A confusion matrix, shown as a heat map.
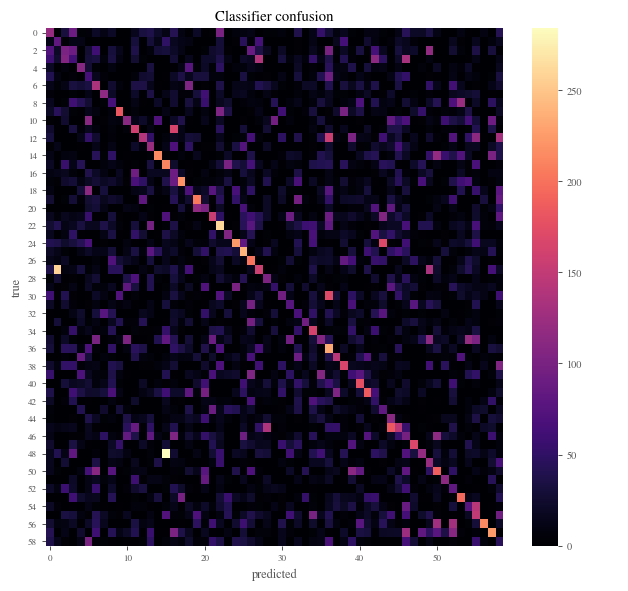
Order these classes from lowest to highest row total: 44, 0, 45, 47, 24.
44, 47, 0, 45, 24
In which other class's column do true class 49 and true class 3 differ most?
27
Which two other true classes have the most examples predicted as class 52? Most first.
56, 57
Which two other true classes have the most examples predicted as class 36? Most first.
30, 12
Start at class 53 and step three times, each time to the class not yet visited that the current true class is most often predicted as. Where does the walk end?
11
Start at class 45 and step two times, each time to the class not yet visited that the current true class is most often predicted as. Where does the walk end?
20
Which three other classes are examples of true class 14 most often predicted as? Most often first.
50, 57, 53
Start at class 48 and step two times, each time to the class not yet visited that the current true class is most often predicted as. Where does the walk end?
23
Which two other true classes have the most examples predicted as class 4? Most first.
37, 39
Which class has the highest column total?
36
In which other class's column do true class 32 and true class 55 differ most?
58
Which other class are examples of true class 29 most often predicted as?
24
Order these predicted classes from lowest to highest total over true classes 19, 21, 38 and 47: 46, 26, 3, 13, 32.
13, 46, 26, 3, 32
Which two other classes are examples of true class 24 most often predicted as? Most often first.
43, 25
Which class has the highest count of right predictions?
22
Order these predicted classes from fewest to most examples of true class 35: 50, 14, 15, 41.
41, 50, 14, 15
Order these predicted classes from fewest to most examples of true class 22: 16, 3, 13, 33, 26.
3, 16, 33, 26, 13
